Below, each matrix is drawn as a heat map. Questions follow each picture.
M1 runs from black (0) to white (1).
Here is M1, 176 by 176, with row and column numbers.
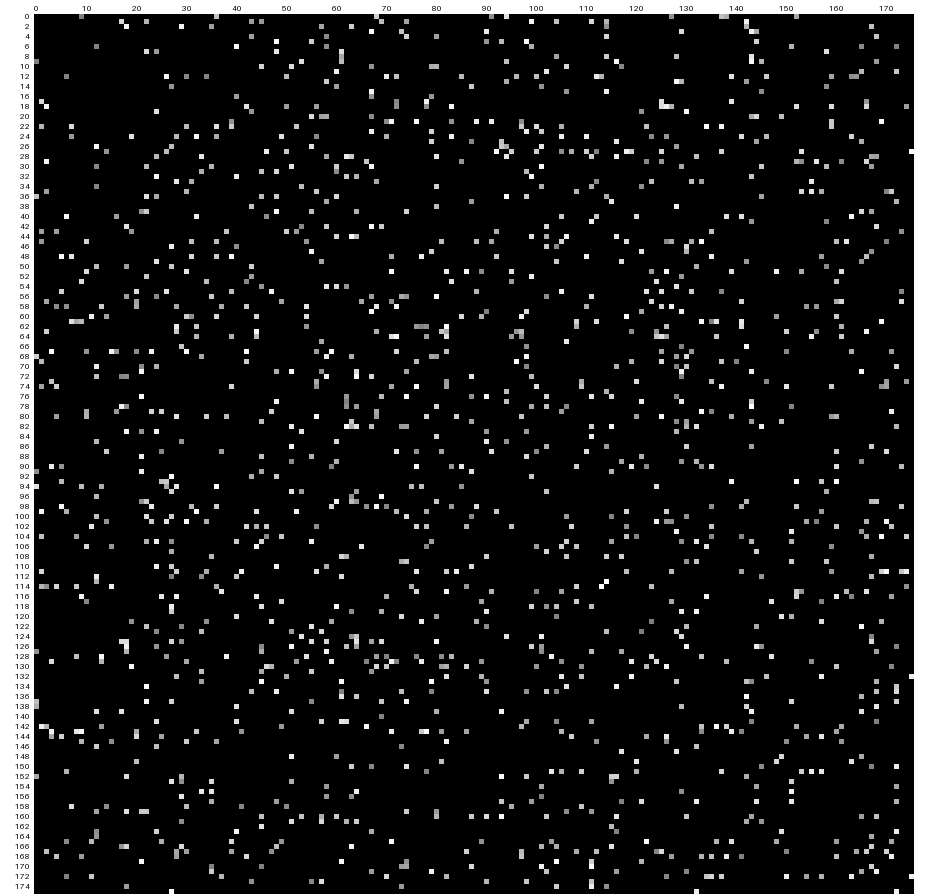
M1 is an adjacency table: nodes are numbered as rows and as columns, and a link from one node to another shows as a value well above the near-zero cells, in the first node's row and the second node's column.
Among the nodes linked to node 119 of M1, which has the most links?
node 27
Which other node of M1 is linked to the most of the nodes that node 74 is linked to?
node 111
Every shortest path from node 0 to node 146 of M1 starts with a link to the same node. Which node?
node 36
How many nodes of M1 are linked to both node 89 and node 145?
0
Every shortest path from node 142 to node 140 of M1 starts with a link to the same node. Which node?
node 1
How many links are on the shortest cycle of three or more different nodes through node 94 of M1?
3
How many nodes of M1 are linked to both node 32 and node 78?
4
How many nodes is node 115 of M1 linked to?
10
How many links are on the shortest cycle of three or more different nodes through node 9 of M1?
3
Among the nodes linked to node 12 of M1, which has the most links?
node 30
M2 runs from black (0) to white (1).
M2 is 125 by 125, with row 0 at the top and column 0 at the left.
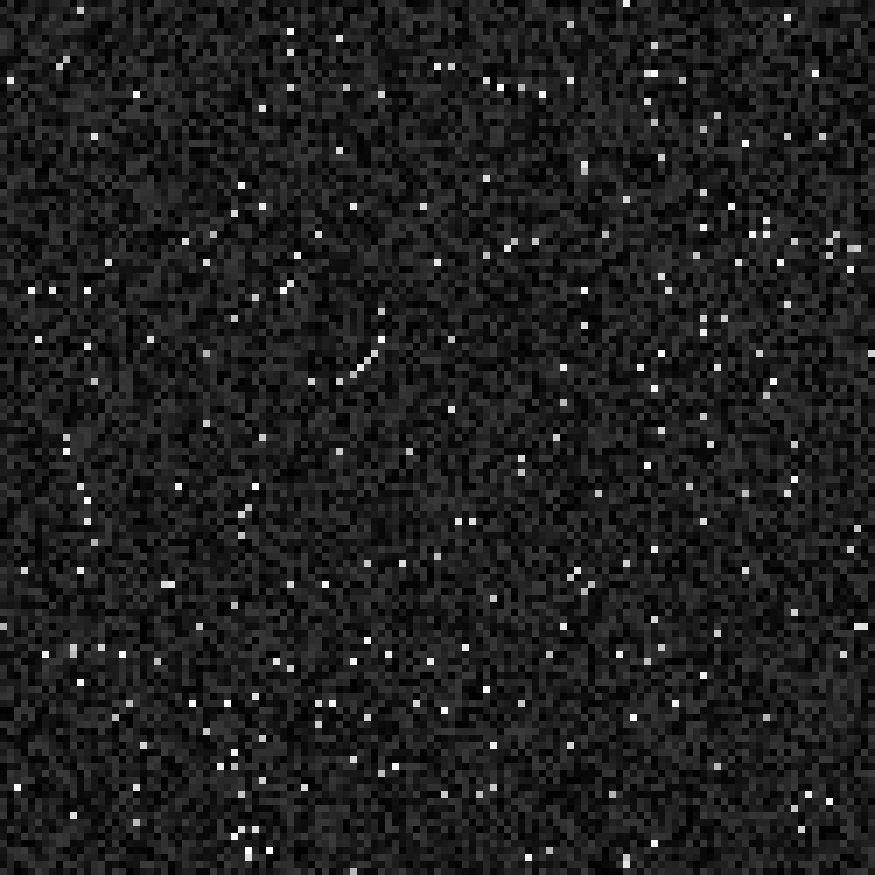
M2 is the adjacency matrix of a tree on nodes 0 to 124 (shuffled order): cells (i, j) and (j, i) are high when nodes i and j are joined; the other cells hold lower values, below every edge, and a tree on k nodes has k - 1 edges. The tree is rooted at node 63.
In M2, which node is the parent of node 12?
74
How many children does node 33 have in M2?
5
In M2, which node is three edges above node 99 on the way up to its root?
34
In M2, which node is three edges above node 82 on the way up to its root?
69
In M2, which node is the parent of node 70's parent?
81
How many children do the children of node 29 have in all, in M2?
4
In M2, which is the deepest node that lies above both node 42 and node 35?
36
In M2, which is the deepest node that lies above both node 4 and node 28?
89
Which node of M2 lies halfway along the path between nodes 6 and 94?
10
